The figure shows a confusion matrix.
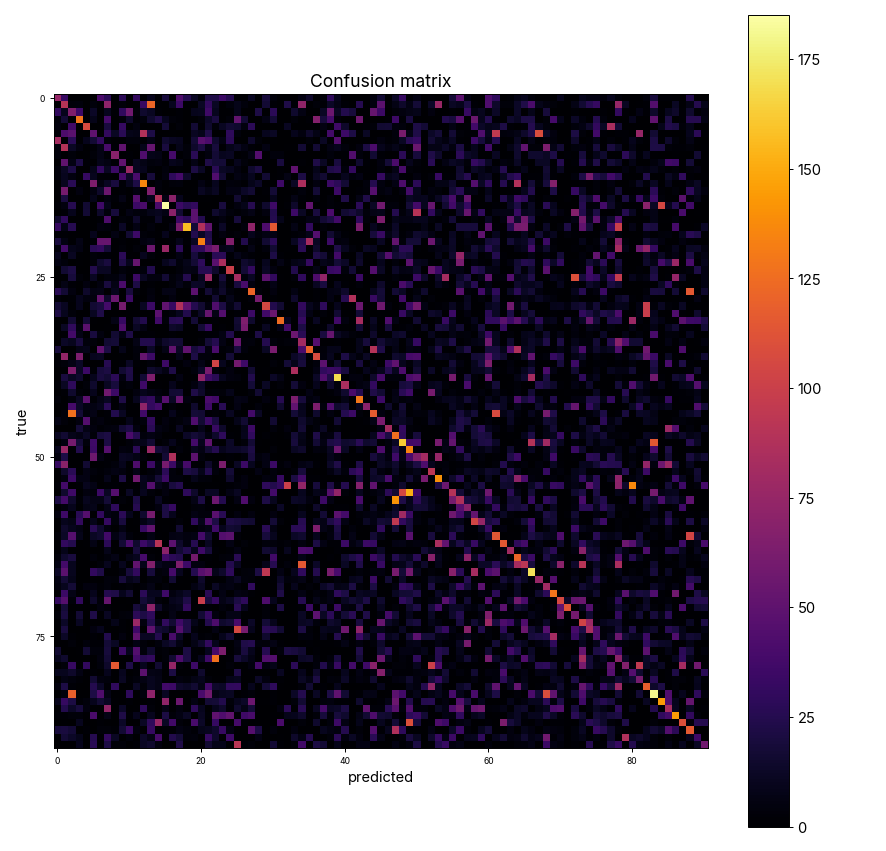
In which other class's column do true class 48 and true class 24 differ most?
83
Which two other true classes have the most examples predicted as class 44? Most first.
35, 79
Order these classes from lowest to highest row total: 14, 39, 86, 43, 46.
46, 14, 43, 86, 39
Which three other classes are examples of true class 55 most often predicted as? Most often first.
49, 48, 39
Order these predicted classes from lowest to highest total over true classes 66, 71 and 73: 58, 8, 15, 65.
8, 15, 65, 58
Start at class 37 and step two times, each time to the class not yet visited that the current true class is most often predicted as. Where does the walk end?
56
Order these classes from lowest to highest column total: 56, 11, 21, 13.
11, 56, 21, 13
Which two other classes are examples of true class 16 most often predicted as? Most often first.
50, 72
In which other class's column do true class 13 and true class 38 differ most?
33
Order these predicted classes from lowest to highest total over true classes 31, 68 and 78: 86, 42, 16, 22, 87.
86, 16, 87, 42, 22
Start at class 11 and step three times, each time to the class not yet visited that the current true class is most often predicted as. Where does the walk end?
72
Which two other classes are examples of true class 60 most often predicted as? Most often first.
36, 13
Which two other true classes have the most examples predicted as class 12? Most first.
5, 43
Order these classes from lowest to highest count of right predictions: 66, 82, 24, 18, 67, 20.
67, 24, 82, 20, 18, 66
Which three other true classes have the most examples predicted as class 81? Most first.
79, 5, 21
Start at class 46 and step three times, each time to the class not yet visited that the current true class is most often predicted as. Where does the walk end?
1
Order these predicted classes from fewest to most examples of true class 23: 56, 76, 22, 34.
34, 76, 22, 56
